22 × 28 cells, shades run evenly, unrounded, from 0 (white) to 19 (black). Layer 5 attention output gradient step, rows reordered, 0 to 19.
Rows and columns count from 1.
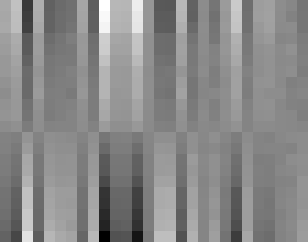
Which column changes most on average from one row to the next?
10
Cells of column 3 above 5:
17
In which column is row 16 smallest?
3
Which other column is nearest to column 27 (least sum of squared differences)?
19
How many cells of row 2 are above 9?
12
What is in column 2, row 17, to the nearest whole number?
11
